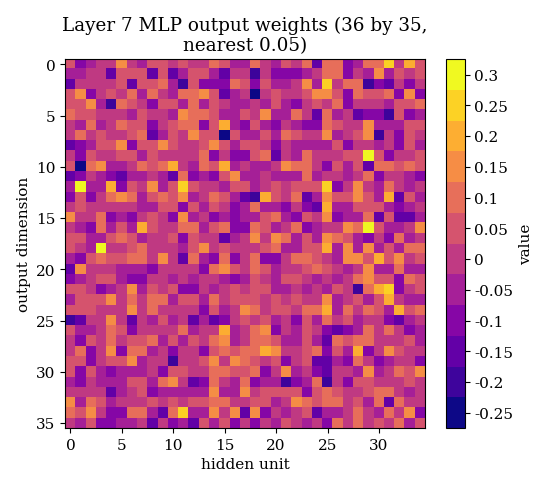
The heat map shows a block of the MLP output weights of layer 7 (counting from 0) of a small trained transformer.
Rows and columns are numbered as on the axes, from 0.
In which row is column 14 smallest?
25
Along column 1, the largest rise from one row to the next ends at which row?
12
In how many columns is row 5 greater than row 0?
12
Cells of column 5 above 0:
13
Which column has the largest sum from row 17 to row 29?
18
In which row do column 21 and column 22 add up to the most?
10
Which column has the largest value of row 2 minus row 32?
23
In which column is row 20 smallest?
0
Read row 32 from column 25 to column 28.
0.1 0.05 0 0
